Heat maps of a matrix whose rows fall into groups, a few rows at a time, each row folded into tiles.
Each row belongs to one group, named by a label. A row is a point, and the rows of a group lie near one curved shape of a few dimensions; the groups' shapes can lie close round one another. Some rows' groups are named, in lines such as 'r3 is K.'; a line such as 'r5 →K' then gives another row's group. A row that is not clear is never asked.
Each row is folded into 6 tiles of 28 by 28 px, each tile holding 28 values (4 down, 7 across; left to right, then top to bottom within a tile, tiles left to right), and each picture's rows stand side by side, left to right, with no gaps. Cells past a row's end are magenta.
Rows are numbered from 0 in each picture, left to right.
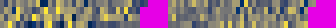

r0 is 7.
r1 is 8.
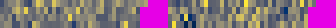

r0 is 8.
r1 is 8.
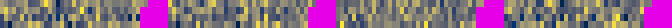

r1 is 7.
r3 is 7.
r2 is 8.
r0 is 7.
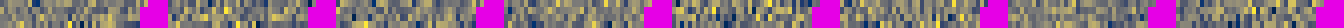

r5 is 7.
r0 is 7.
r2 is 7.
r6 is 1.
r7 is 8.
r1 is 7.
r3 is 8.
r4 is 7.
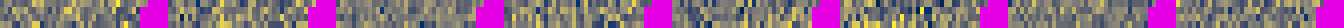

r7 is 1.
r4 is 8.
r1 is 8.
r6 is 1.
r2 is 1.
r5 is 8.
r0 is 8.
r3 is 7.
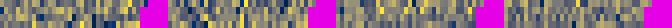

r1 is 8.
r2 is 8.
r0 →7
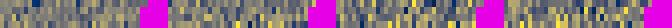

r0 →8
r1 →7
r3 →8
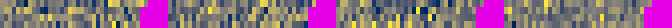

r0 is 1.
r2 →8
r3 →7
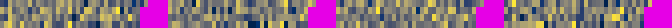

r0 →7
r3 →7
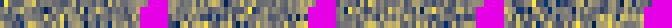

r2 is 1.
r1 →7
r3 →8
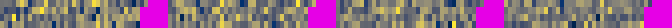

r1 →8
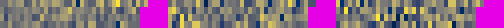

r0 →8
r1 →8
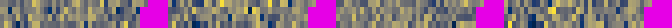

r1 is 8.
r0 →8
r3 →8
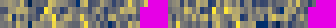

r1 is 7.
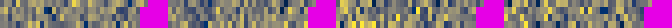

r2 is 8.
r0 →8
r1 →8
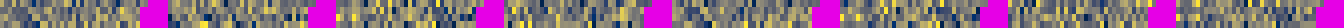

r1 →7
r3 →8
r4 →8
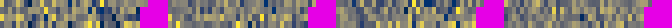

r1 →7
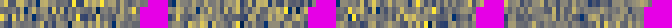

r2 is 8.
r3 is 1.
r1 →7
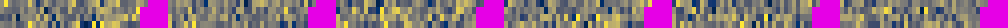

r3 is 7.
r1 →8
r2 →7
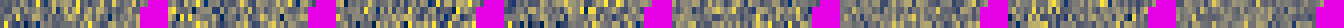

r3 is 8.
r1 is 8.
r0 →8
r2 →7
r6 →7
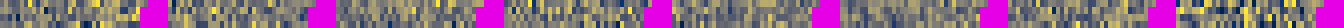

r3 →1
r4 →7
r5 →8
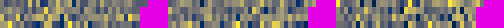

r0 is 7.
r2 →1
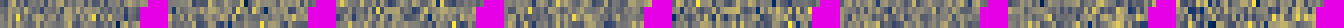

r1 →8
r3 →8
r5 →8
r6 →7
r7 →8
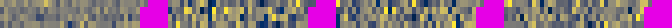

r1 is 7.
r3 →1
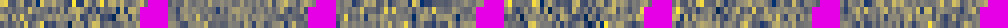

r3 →1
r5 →8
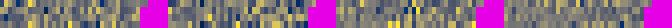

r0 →1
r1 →7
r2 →8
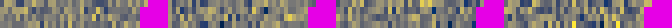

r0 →1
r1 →8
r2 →1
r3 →1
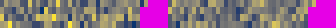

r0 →7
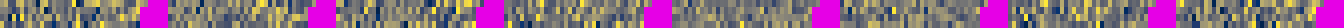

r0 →1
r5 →1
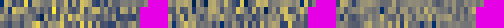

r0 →1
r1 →8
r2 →1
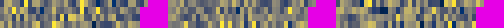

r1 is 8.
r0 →8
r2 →1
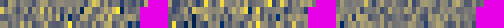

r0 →7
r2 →8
